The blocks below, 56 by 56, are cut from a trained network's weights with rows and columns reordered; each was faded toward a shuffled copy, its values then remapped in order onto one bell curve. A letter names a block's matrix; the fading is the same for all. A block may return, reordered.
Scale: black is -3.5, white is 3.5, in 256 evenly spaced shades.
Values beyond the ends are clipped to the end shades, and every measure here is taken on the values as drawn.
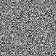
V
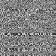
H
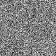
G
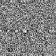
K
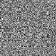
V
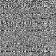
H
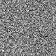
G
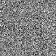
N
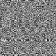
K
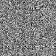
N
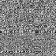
H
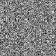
N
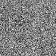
N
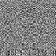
K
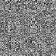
V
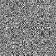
V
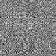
K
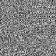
K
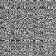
H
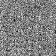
N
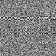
H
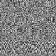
K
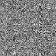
V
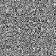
V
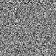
K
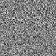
K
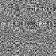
K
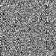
V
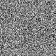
N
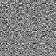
K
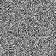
G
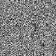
V
